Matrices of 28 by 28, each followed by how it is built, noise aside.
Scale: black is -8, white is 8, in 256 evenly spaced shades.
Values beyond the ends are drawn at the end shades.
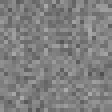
blocks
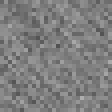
Toeplitz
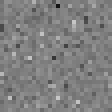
sparse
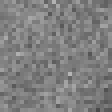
smooth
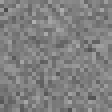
Toeplitz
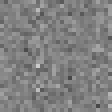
uneven columns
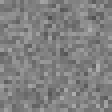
noise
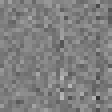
uneven columns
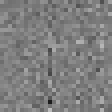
uneven columns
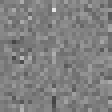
uneven columns
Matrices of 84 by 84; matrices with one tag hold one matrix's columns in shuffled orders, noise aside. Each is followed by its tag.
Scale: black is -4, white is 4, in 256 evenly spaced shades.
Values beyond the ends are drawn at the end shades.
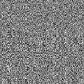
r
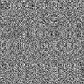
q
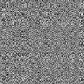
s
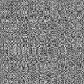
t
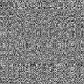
q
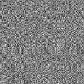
t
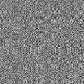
t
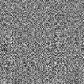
r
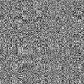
t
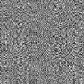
r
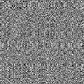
q
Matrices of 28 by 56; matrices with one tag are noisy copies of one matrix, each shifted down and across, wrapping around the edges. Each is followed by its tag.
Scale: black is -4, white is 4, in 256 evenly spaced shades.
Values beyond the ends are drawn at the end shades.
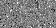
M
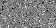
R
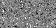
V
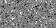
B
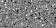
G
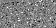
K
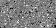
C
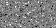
K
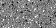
B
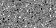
B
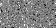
V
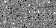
B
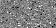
K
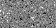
V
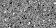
B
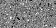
C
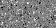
B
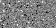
R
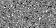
M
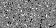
R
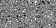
C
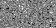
V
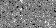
V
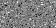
K
